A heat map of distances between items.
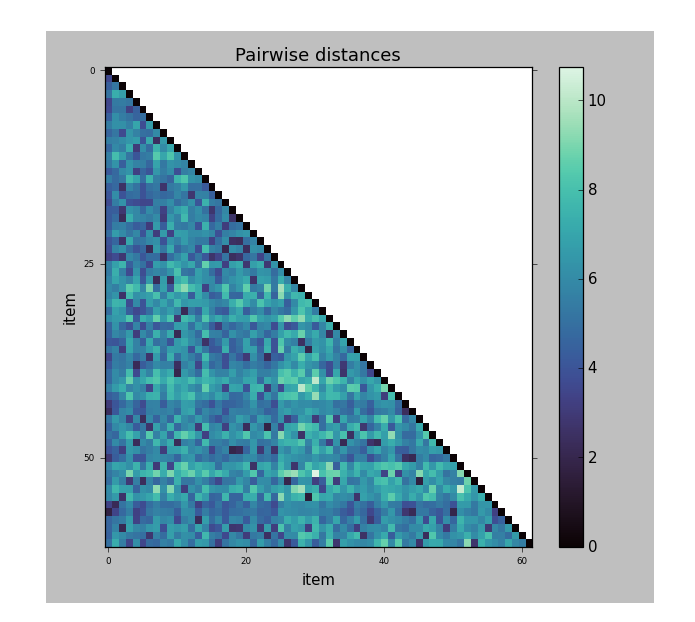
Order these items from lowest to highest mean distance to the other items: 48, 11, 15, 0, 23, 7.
0, 15, 23, 48, 7, 11
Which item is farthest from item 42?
30
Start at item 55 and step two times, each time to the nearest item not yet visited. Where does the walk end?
36
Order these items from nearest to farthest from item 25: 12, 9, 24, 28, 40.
24, 12, 9, 40, 28
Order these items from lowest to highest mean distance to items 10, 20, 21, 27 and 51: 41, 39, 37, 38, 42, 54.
38, 37, 39, 41, 42, 54
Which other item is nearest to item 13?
58
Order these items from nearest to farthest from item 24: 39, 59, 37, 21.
59, 37, 21, 39
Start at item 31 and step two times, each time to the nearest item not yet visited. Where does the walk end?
54
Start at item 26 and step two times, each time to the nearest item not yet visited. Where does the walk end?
45
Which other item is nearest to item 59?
2
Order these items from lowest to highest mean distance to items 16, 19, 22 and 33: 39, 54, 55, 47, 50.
55, 50, 39, 47, 54
